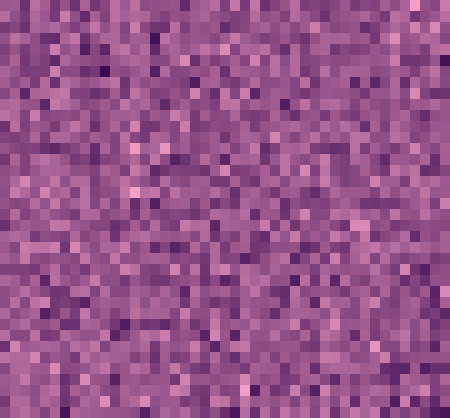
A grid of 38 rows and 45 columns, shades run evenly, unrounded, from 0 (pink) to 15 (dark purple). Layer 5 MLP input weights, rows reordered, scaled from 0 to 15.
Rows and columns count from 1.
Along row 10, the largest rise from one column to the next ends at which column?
29
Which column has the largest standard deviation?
6
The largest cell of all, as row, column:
7, 11
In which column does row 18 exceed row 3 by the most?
32
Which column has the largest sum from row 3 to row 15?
3
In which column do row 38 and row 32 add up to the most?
44
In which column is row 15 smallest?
33
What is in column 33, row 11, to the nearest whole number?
10
